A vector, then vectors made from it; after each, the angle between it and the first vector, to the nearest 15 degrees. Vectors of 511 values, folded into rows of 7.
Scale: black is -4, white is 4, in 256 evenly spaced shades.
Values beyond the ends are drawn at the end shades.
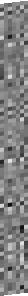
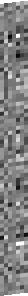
60 degrees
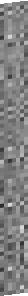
165 degrees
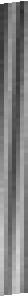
90 degrees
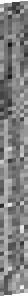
135 degrees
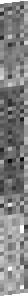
135 degrees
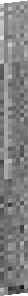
45 degrees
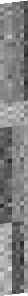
120 degrees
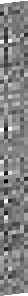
105 degrees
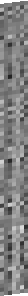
150 degrees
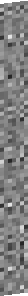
165 degrees
